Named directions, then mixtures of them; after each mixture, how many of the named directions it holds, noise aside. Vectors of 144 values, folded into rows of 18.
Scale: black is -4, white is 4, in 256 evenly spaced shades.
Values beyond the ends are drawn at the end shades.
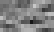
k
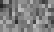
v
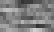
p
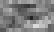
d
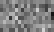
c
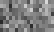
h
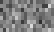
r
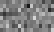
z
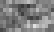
one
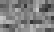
three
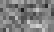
three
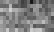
two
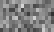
four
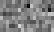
two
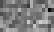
four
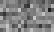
two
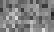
three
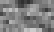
two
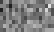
four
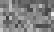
three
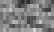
three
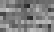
three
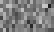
one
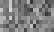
two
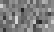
two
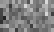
one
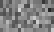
two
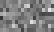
two
